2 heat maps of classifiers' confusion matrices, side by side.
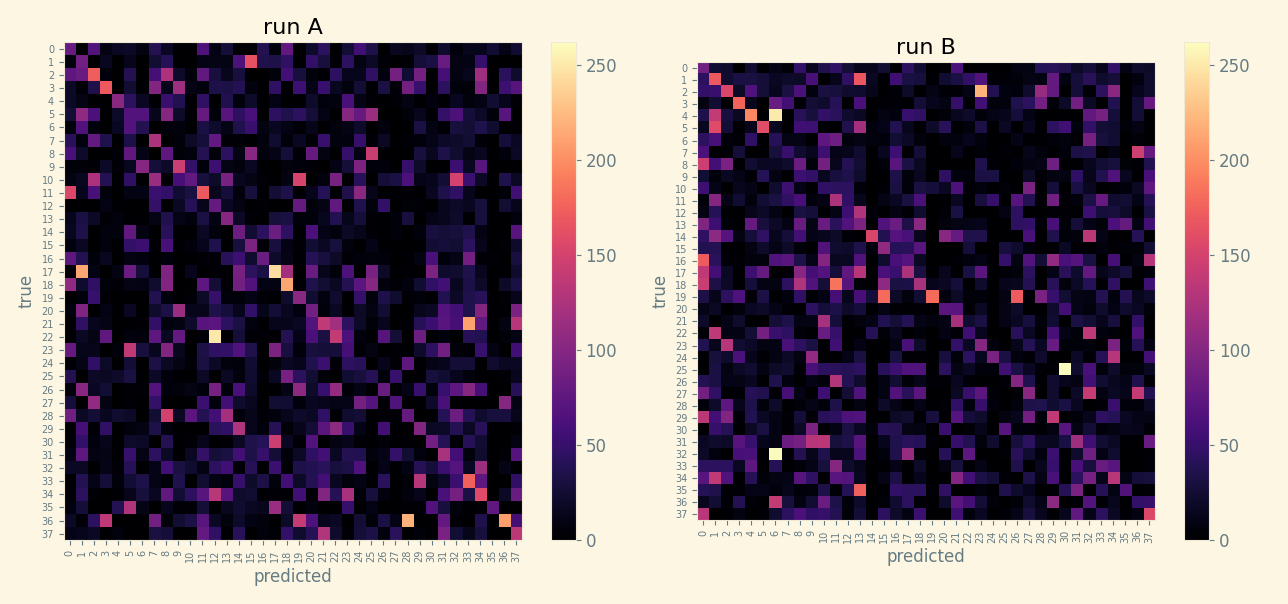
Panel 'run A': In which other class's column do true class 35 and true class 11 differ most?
0
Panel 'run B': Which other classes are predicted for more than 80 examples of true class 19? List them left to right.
15, 26, 28
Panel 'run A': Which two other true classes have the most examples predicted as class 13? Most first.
28, 10
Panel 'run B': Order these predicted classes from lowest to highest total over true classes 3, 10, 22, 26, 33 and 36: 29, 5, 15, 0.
15, 5, 0, 29
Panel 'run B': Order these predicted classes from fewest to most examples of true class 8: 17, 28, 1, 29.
28, 17, 1, 29
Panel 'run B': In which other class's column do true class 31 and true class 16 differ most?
0
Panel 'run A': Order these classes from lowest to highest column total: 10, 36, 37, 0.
10, 36, 0, 37
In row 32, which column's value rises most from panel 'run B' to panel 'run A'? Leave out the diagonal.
34
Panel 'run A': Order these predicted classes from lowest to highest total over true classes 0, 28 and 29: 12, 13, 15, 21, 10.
15, 10, 12, 21, 13
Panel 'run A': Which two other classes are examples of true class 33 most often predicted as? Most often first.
29, 34
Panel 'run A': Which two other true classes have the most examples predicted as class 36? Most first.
27, 5
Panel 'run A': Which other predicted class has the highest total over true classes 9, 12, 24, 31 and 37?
21
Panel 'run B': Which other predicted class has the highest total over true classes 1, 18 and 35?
13
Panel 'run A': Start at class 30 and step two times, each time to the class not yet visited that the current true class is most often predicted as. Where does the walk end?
1
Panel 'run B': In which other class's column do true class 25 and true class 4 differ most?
30
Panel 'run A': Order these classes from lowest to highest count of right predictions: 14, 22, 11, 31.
14, 31, 22, 11
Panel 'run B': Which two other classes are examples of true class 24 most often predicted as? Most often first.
34, 9
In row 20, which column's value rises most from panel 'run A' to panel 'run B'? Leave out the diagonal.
21
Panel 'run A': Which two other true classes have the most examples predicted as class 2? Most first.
10, 27
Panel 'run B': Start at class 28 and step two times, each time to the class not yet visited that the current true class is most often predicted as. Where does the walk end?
23
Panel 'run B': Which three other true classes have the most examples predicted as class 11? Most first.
18, 26, 33
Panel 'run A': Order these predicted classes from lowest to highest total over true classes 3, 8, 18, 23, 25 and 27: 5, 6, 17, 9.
6, 9, 17, 5
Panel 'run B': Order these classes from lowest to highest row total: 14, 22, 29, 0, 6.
6, 0, 22, 29, 14
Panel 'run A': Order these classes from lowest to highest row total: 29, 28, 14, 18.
14, 29, 28, 18
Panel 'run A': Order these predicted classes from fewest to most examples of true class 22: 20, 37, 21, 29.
37, 21, 20, 29
